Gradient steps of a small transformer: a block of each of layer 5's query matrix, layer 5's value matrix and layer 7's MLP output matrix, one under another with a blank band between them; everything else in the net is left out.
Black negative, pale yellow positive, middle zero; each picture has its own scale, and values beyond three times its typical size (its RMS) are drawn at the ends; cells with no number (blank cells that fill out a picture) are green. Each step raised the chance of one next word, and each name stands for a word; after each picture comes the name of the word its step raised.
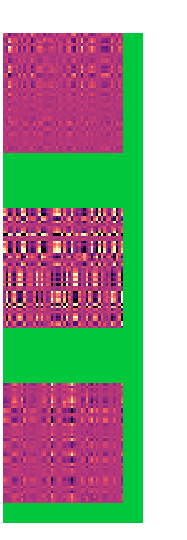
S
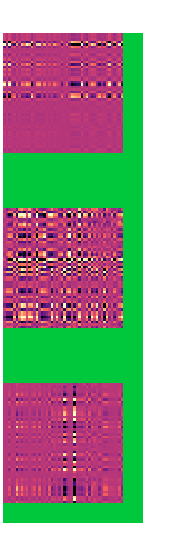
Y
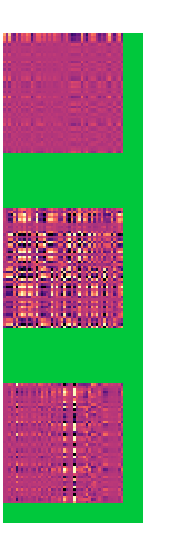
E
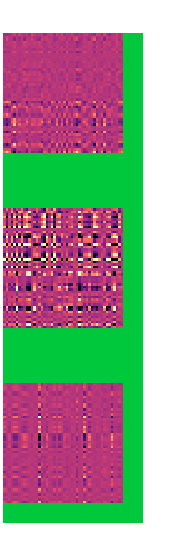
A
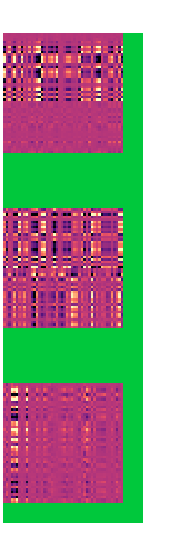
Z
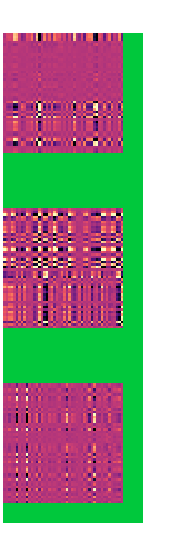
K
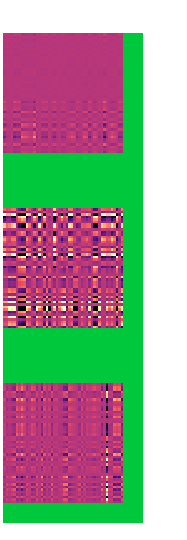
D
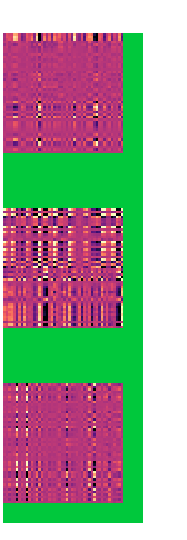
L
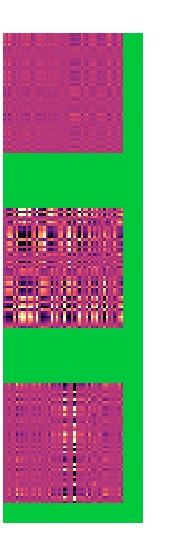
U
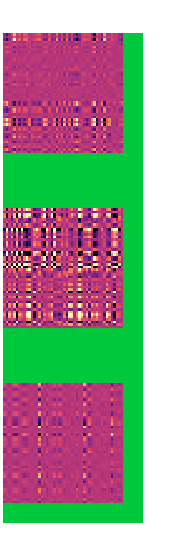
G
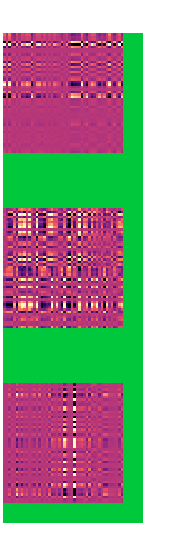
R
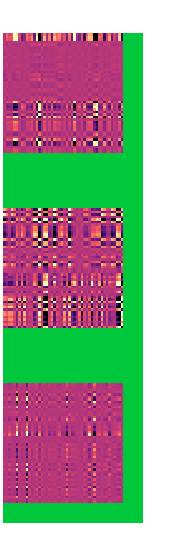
U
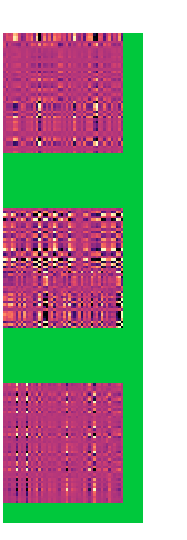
Y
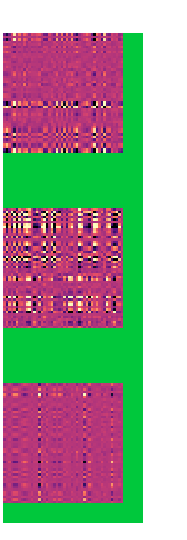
R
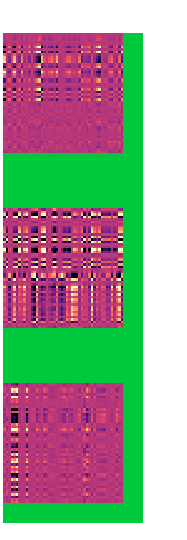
K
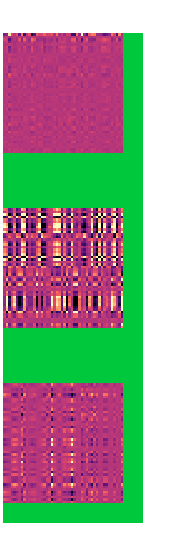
R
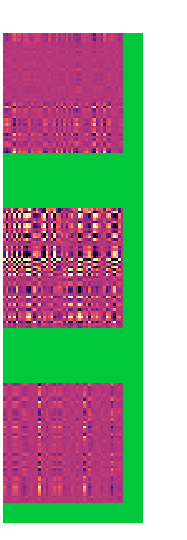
Y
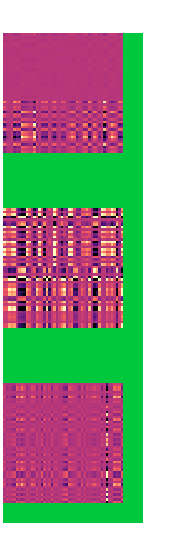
L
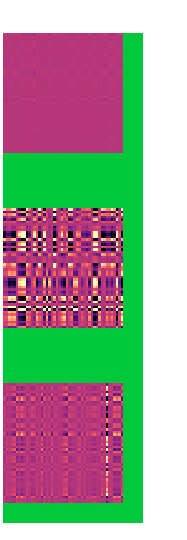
U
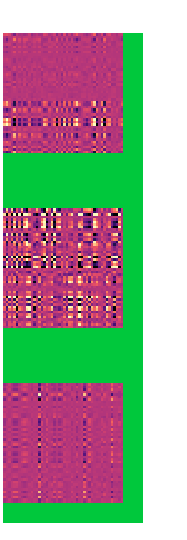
Z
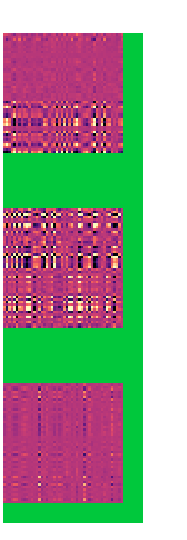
D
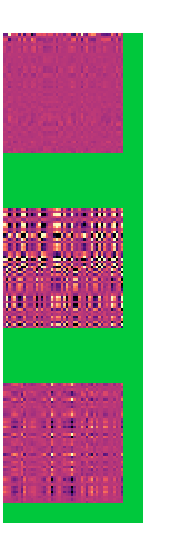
Y
